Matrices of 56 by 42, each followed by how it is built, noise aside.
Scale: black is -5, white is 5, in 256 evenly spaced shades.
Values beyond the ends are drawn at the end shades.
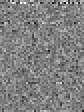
uneven rows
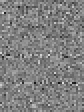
uneven rows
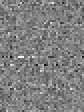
uneven rows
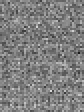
blocks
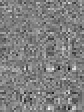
low rank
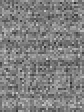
blocks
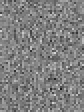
low rank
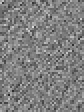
Hankel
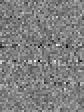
uneven rows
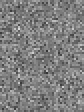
repeating rows
